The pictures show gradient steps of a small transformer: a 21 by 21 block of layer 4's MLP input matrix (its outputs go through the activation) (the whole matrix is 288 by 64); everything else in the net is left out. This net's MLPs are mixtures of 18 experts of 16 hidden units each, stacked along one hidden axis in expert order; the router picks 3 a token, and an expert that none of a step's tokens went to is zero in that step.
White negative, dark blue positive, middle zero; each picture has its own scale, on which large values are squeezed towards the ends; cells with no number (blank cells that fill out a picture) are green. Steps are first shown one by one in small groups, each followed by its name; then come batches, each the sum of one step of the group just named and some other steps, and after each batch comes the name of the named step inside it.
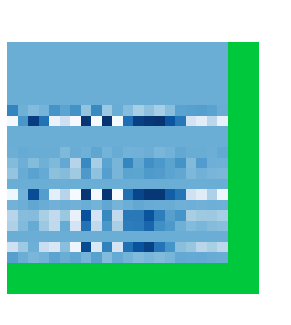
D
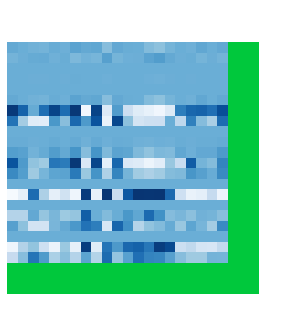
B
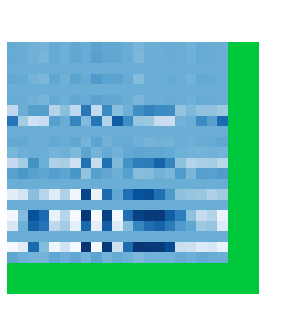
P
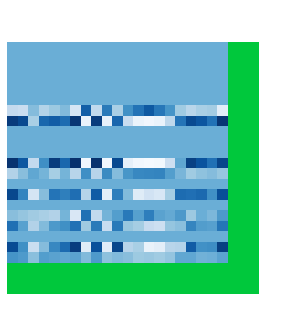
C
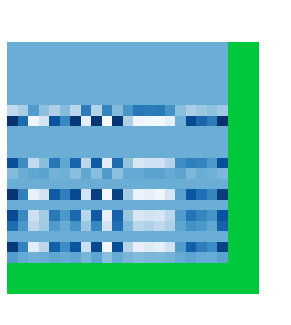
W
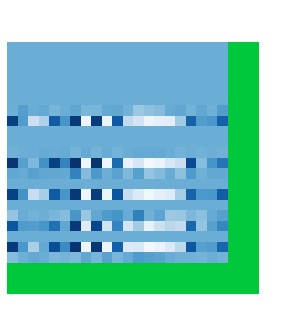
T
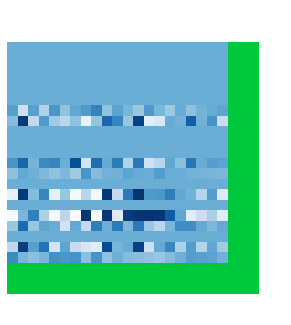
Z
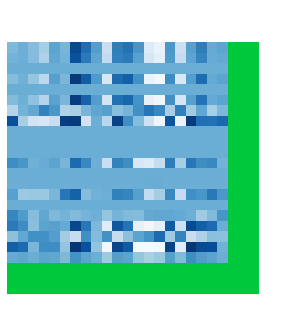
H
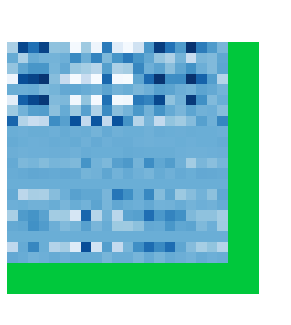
P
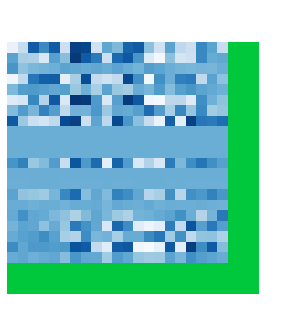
H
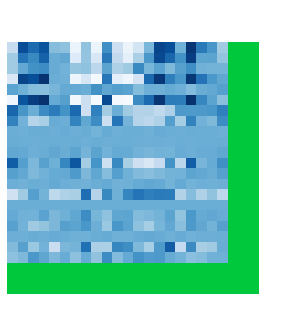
B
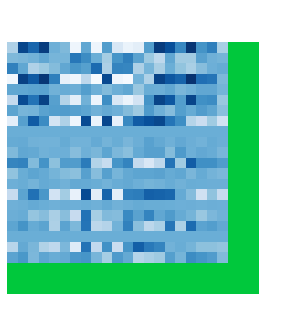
D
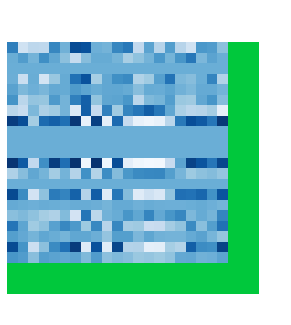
C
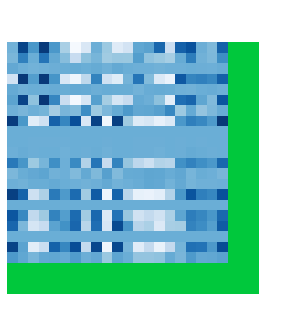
W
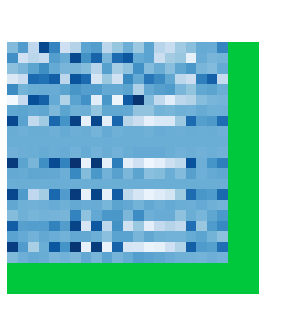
T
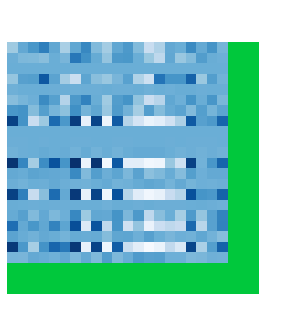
T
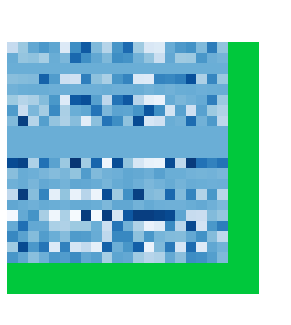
Z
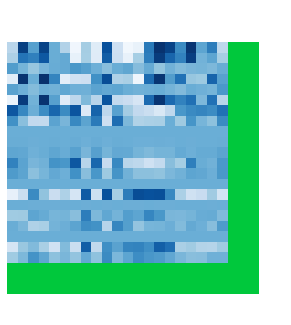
B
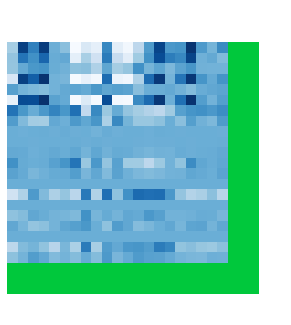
B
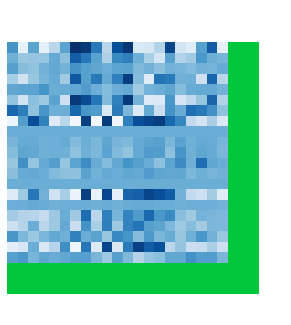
D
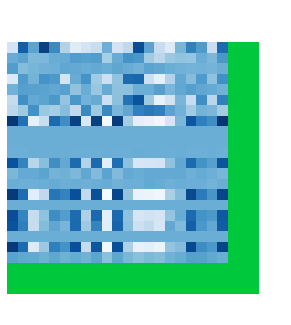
W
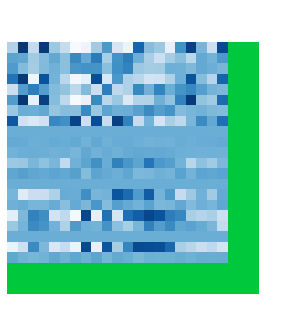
P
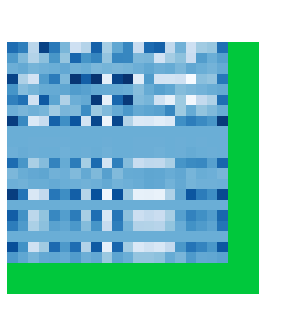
W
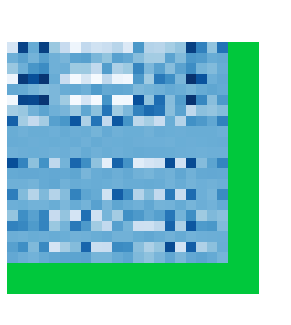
P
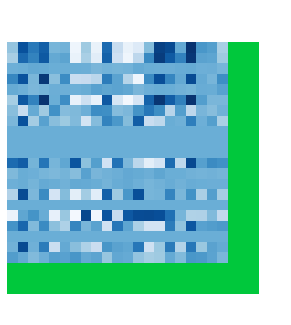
Z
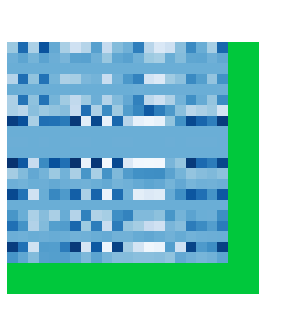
C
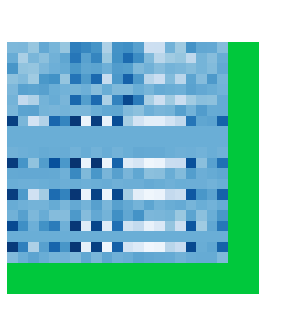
T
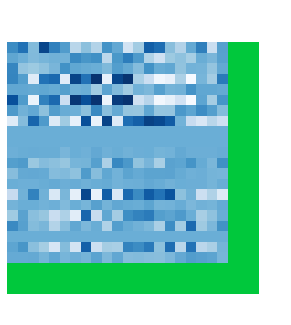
D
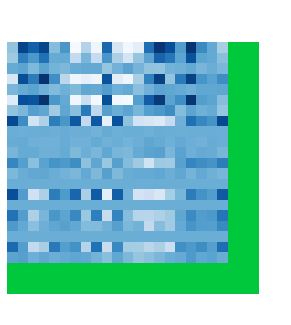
W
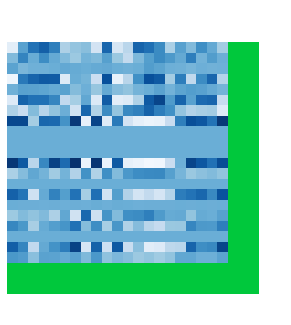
C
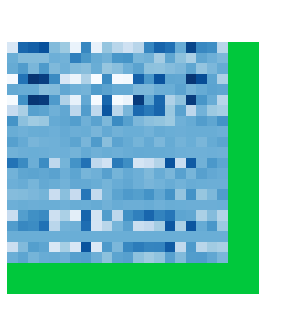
P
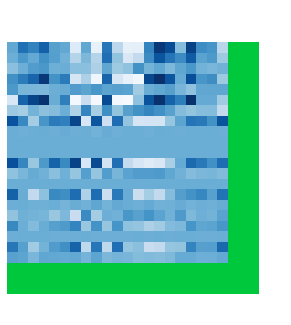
C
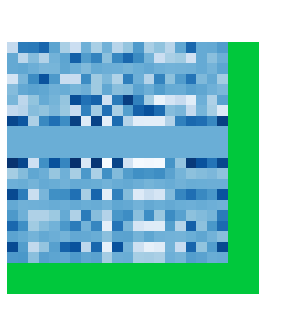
C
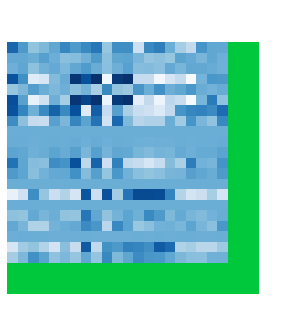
B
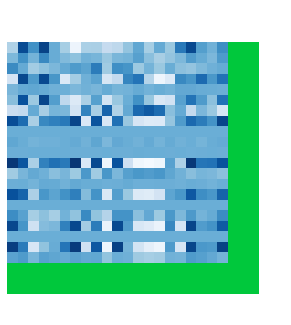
C
